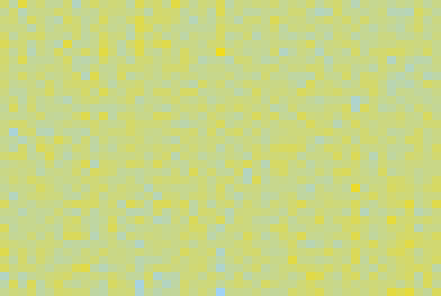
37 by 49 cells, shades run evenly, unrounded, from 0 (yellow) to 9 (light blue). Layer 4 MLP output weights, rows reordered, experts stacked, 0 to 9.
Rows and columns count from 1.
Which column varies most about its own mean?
25
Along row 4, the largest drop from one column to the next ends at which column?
16
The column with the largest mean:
30
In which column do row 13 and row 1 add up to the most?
40
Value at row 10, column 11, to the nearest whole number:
2
